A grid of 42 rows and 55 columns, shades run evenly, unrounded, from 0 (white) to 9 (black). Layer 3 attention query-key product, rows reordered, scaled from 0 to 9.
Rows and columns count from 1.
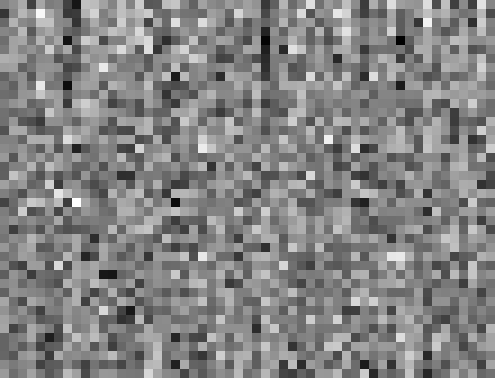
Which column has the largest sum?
41
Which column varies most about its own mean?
30
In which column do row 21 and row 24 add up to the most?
7
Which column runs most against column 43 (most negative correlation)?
34
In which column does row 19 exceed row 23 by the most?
9
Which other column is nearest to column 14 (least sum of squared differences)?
15
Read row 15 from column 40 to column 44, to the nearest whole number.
4 6 5 4 4
